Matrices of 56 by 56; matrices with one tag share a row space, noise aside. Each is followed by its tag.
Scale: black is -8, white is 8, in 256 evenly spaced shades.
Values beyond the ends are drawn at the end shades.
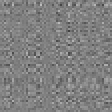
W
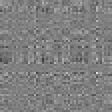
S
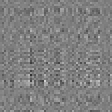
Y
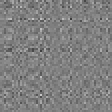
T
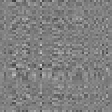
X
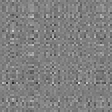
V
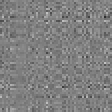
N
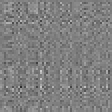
T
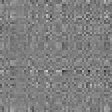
N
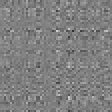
W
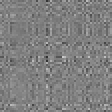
N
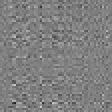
X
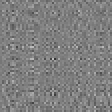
V
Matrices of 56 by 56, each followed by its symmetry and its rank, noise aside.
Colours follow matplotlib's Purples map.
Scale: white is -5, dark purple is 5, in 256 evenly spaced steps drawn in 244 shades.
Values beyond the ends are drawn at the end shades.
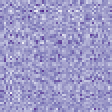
no symmetry, rank six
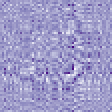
symmetric, rank four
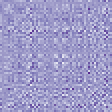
symmetric, rank four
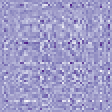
no symmetry, rank six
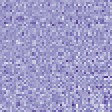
no symmetry, rank eight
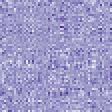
antisymmetric, rank eight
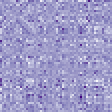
antisymmetric, rank four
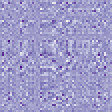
antisymmetric, rank six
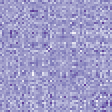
symmetric, rank six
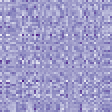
no symmetry, rank four
